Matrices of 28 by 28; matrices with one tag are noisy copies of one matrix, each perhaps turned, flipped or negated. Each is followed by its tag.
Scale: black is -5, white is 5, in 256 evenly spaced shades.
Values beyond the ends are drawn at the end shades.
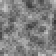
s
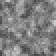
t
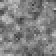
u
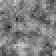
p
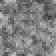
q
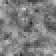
s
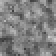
q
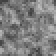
q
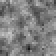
p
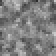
t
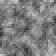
s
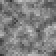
s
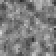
t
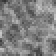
q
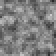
t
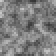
s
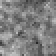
u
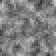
t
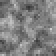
p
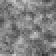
u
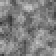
p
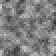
t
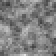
s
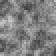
p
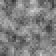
p
